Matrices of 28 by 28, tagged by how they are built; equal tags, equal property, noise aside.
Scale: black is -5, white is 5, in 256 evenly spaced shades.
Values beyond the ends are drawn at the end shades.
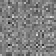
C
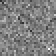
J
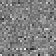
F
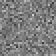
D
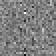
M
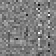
M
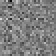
C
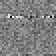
F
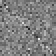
J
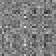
C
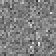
M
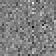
M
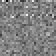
F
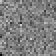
M
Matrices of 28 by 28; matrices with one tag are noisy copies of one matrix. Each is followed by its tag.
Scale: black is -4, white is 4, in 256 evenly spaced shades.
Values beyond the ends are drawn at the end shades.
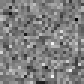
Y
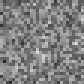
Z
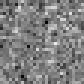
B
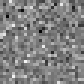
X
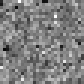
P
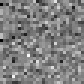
X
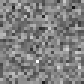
X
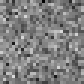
Y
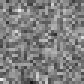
B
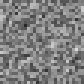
Y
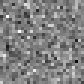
P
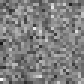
B
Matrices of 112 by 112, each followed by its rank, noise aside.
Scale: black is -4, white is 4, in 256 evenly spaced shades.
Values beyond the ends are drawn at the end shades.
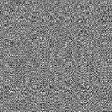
eight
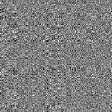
eight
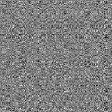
seven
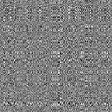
six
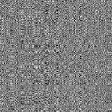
seven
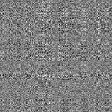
seven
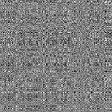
seven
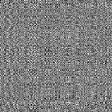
six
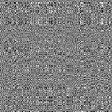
five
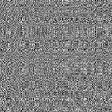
seven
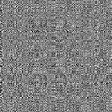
seven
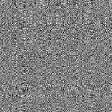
seven
